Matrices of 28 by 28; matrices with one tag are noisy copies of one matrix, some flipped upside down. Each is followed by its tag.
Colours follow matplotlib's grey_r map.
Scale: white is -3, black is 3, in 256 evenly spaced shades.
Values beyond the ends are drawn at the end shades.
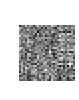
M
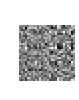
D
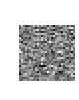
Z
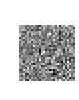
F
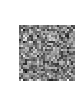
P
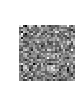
P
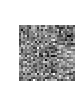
M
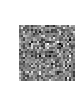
F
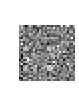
P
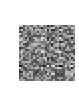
Z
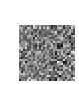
D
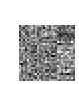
M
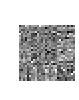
M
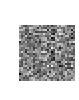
Z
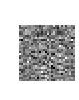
Z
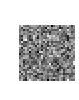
P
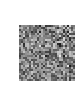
F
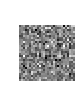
F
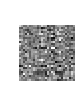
Z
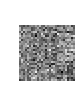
M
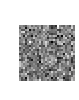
D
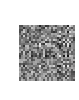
F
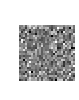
D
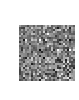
F
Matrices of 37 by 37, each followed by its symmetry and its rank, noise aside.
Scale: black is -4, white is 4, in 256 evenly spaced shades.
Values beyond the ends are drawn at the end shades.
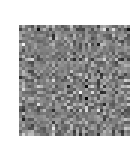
antisymmetric, rank six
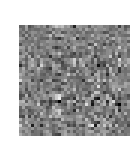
no symmetry, rank five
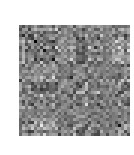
symmetric, rank five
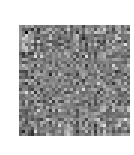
no symmetry, rank five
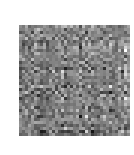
antisymmetric, rank six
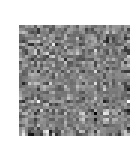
no symmetry, rank five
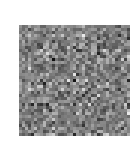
symmetric, rank seven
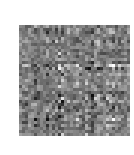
no symmetry, rank five
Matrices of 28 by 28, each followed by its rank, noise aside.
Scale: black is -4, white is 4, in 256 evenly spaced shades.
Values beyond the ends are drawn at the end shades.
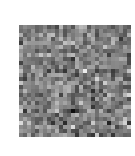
eight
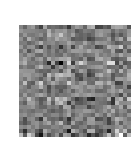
three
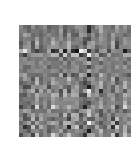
three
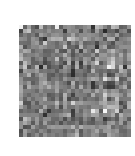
six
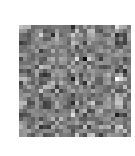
four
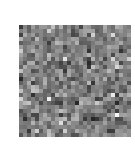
eight
